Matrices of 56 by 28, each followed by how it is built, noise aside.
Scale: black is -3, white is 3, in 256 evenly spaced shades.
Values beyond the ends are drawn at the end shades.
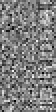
blocks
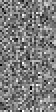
repeating rows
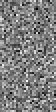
noise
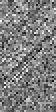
Hankel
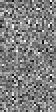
low rank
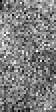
smooth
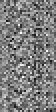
repeating rows
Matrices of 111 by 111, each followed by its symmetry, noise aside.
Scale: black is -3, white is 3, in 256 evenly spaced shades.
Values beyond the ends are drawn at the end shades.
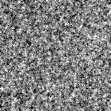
no symmetry.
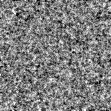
no symmetry.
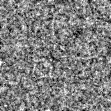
symmetric across the other diagonal.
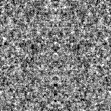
mirrored left to right.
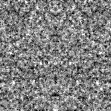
mirrored left to right.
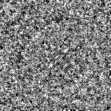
symmetric.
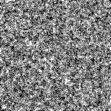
symmetric across the other diagonal.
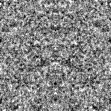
mirrored left to right.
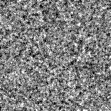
no symmetry.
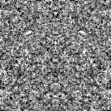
mirrored left to right.
